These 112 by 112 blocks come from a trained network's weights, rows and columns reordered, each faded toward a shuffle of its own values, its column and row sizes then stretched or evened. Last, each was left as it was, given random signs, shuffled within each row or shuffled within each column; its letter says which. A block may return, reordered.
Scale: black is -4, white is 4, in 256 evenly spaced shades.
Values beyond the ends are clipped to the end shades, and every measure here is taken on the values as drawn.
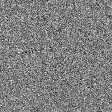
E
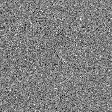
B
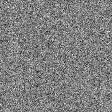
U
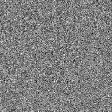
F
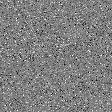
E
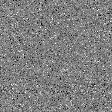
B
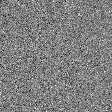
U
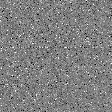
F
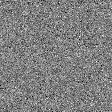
E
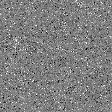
B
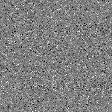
F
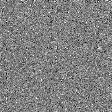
B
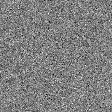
U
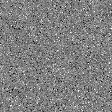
B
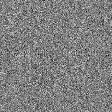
F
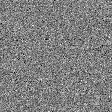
E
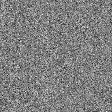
U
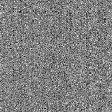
F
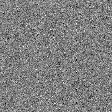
U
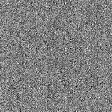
F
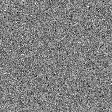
U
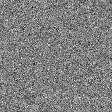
B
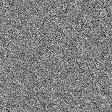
U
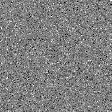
F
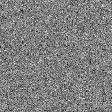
F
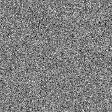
B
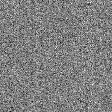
F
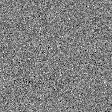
B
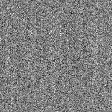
F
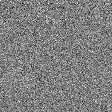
E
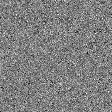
B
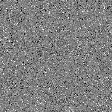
F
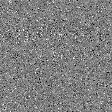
B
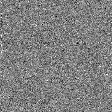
F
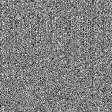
F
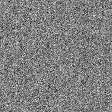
U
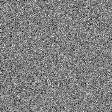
B
